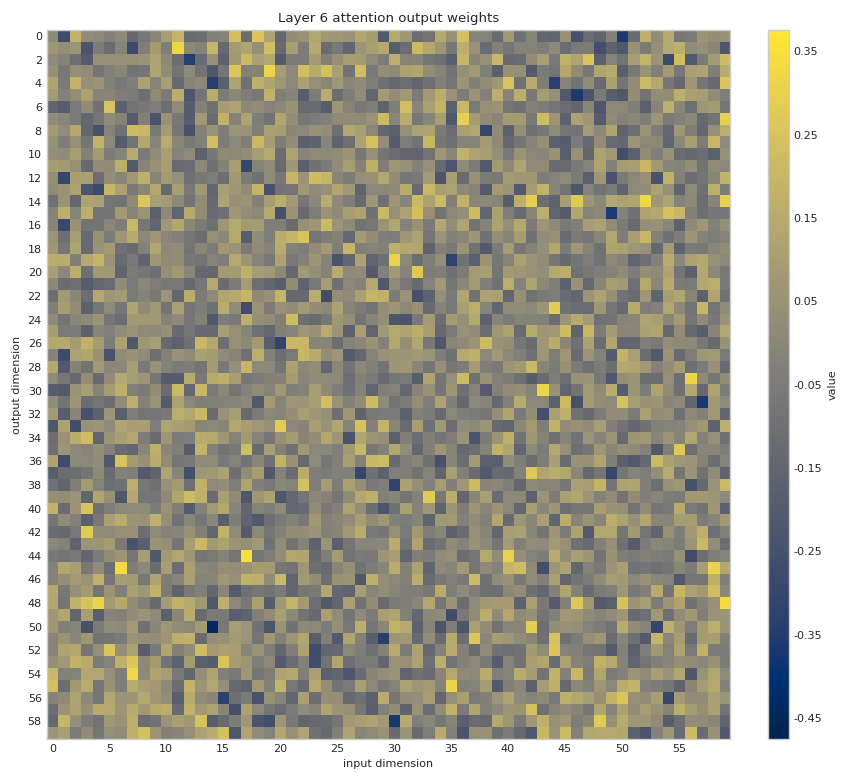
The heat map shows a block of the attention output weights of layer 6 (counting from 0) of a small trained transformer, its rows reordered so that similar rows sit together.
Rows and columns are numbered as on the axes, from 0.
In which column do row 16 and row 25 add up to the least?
1
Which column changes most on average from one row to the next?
3
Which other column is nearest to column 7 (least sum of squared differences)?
48
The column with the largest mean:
58
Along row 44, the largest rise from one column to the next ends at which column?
17
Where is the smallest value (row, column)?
50, 14
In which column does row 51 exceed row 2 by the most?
12
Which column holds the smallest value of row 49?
35
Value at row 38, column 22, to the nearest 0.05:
0.25
